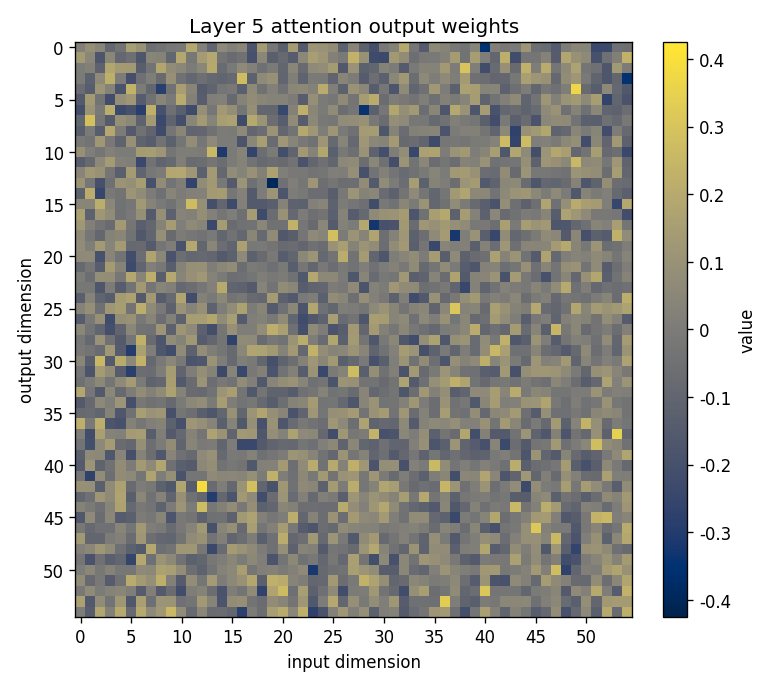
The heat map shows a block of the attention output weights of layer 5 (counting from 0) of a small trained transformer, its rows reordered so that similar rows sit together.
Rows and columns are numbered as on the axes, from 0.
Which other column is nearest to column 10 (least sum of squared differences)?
39
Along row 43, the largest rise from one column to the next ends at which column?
16
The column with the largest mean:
27
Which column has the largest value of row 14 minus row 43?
13
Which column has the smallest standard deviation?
24
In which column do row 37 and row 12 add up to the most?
53
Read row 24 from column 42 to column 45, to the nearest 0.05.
0 0.05 -0.05 0
